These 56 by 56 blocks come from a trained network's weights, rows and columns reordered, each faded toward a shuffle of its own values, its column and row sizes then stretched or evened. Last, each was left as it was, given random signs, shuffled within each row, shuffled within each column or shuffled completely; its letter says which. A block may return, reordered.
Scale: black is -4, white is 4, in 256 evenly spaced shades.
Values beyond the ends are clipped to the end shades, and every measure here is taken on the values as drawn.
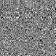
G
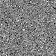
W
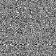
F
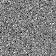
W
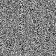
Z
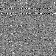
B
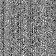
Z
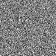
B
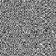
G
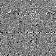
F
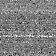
B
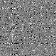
F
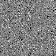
Z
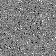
W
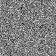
W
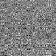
G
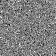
W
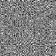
G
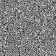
Z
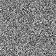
B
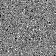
W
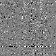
F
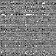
G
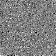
B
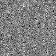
Z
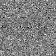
B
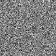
F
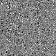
Z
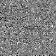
F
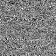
B
